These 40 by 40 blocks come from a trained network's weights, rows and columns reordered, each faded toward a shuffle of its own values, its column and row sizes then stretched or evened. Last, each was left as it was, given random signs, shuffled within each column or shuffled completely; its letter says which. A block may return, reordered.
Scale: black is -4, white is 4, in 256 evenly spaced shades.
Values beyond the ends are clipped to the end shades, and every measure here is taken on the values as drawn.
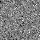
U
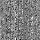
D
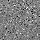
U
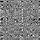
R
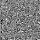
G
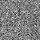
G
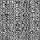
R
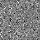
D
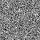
U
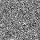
U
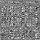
R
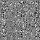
G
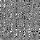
G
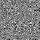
G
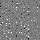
D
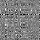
R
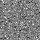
U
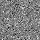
U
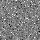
U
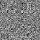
R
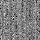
D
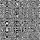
R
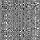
R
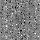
D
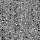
D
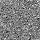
U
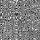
R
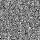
U
